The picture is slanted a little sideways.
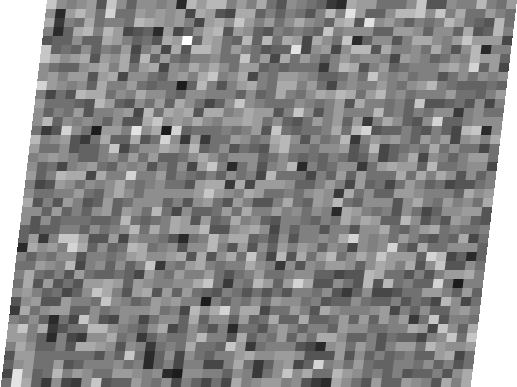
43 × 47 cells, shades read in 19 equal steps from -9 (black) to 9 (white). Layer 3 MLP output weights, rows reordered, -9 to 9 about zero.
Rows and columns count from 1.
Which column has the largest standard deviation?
2
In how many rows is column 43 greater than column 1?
16
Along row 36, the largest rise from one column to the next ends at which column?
8
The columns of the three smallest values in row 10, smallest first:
15, 30, 19
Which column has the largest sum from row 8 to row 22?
1
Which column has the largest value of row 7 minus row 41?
21
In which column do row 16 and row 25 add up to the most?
11
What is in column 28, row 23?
-1
